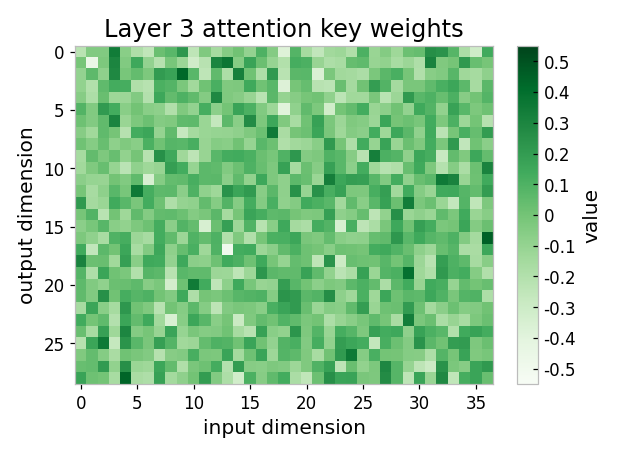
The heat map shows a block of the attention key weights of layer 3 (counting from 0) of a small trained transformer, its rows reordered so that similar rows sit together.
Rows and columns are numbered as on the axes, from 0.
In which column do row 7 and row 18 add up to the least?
23
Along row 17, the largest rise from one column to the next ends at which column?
14
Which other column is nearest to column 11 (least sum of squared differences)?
25
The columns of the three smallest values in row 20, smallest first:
8, 12, 27
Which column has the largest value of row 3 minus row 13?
33
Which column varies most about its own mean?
18
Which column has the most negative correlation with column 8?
0
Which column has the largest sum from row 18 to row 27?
4
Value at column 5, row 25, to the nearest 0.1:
0.1
